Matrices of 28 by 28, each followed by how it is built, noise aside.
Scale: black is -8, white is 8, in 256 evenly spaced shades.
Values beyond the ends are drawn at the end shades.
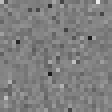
sparse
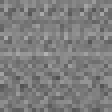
repeating columns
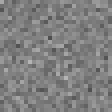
noise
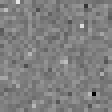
sparse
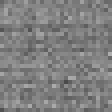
blocks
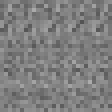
repeating columns
